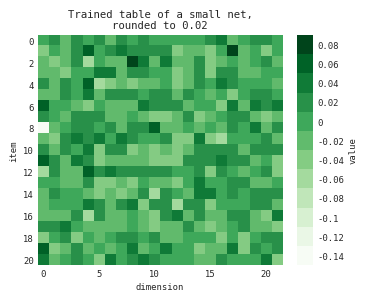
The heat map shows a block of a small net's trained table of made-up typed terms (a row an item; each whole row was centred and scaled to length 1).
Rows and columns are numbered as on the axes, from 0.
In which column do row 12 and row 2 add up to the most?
8
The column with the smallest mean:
12
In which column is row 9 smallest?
16
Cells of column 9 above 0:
9
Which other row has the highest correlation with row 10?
4
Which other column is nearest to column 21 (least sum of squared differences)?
19
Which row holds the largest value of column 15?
14
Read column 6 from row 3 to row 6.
0.04 -0.04 0.02 -0.02
